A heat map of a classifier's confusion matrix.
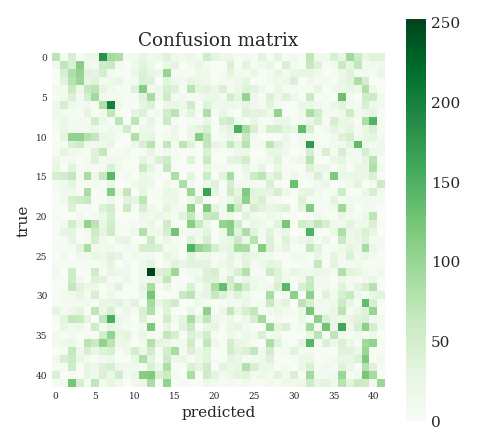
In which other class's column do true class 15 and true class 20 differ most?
35
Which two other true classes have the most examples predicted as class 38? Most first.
11, 3
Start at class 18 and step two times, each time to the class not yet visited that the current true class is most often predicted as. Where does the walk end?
17
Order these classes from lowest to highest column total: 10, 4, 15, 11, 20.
10, 20, 15, 4, 11
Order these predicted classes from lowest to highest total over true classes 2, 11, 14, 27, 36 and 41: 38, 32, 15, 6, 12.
15, 6, 38, 32, 12
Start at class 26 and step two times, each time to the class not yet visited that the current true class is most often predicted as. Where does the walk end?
7
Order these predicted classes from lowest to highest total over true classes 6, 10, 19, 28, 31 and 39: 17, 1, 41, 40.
41, 1, 40, 17
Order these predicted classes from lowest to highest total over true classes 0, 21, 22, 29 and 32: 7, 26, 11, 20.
26, 20, 11, 7
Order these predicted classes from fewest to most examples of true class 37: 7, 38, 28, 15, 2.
28, 38, 7, 2, 15
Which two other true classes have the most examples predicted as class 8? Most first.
0, 40
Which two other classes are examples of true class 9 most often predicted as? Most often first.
23, 31
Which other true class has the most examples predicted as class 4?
21
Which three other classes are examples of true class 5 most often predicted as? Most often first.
36, 24, 12
